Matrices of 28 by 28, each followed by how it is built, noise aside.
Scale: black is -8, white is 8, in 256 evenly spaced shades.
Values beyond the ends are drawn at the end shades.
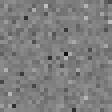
sparse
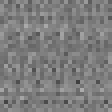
repeating columns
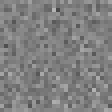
repeating columns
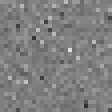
sparse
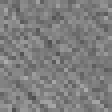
Toeplitz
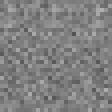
repeating columns
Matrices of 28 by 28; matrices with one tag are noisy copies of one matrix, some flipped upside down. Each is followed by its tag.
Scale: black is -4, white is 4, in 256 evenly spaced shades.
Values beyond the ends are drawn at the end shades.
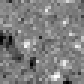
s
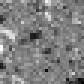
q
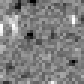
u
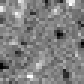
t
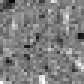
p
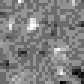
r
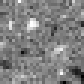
r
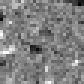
q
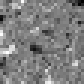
q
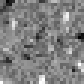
p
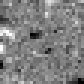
q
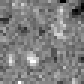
r
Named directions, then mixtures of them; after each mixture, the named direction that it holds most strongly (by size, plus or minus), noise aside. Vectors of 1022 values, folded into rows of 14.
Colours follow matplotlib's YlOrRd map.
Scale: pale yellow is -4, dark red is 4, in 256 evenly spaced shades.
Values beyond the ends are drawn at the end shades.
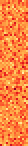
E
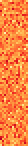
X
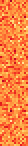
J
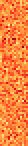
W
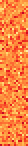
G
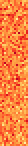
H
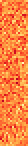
X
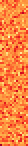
G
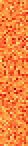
W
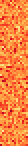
J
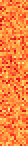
J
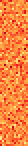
X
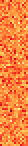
J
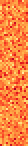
E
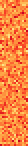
G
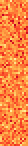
J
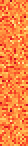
J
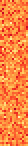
G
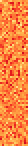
X
